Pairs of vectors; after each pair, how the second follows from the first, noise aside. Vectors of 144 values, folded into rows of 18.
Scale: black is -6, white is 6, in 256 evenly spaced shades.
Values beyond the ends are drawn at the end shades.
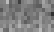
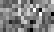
wrapped around, scaled up.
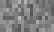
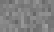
reversed, negated, shrunk.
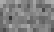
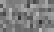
wrapped around.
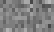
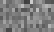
negated.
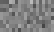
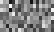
negated, scaled up.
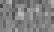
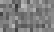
wrapped around.
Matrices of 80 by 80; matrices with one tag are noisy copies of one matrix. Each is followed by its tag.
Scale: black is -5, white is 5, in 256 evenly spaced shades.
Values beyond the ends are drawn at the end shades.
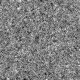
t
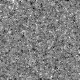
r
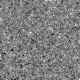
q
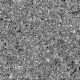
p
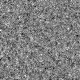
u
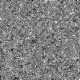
q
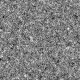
u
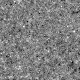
p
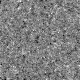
t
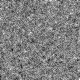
q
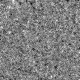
r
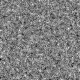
u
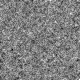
q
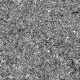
p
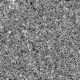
r
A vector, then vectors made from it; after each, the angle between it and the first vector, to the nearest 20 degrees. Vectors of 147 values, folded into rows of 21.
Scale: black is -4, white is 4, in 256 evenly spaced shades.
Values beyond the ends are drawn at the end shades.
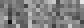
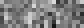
60 degrees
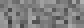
60 degrees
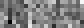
20 degrees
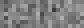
100 degrees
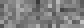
100 degrees
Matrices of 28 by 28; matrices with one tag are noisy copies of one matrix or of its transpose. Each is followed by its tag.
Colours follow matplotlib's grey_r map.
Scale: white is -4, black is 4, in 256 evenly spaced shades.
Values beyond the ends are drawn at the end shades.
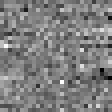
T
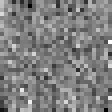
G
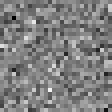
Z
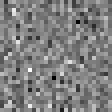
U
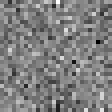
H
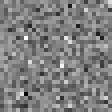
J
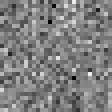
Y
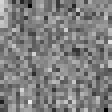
G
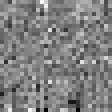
T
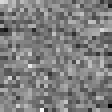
G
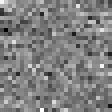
G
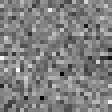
H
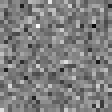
J
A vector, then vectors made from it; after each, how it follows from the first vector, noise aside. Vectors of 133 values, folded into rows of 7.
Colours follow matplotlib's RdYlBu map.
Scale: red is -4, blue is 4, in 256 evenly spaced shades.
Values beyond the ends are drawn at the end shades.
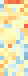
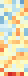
reversed.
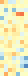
wrapped around, partly zeroed.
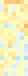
shrunk.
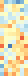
negated.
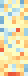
reversed.
